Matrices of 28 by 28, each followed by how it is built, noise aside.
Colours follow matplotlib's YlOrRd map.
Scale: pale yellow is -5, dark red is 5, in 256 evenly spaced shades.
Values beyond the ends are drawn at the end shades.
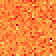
uneven columns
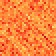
Toeplitz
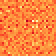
low rank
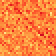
Toeplitz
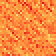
Toeplitz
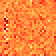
uneven columns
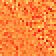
upper triangular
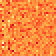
uneven columns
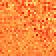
upper triangular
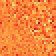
upper triangular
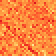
Toeplitz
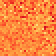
upper triangular
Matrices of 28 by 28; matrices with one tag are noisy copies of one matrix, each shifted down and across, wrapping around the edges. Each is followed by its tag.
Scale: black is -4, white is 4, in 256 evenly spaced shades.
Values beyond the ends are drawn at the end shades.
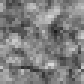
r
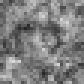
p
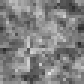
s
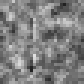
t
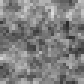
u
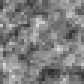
p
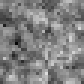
s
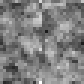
s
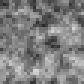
u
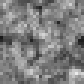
p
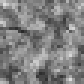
r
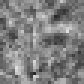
t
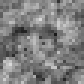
p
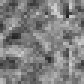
t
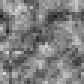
p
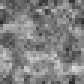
u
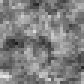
p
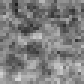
u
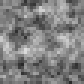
u
